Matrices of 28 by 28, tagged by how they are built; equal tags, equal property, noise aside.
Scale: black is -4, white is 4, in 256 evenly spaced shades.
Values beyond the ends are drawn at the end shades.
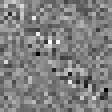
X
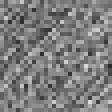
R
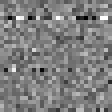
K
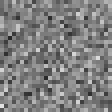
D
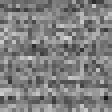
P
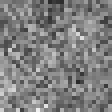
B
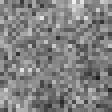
B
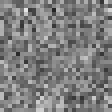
P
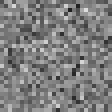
D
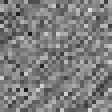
R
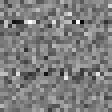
K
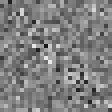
X
